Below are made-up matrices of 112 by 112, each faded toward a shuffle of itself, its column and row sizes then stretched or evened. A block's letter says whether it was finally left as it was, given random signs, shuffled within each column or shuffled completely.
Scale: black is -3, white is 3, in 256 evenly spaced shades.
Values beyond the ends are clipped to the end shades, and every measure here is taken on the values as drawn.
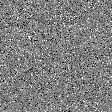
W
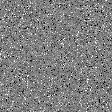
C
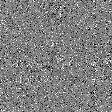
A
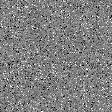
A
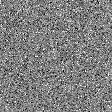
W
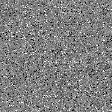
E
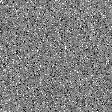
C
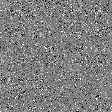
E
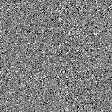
E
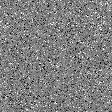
W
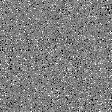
E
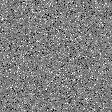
W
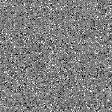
E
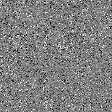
A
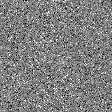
C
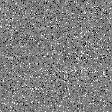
E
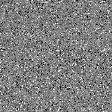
A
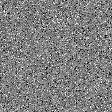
C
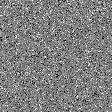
W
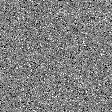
W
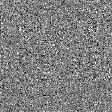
E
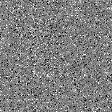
A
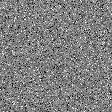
W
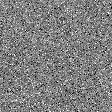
W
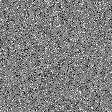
W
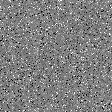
W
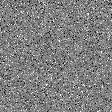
W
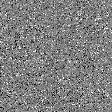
A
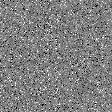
C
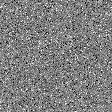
W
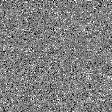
E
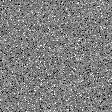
W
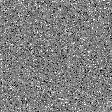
W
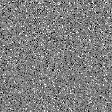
E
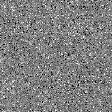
E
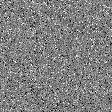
W
